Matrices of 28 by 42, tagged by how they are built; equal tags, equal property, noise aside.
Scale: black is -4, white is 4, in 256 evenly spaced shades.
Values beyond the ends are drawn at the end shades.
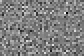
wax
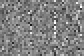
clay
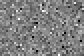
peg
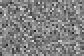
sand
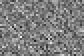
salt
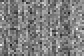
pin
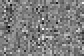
clay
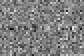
wax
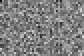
sand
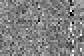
clay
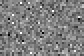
peg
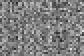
pin
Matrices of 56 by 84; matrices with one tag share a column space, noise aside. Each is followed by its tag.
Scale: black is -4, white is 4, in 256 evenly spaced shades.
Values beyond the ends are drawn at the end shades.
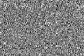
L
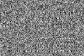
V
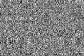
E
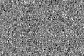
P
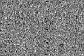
V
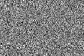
L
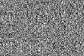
V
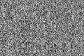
V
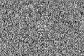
V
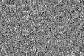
P
